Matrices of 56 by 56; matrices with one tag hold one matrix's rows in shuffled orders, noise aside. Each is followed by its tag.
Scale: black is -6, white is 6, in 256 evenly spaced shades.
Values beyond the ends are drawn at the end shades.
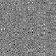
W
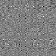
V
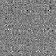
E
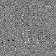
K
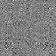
E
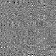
W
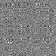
E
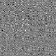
K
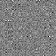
E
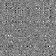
E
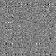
E
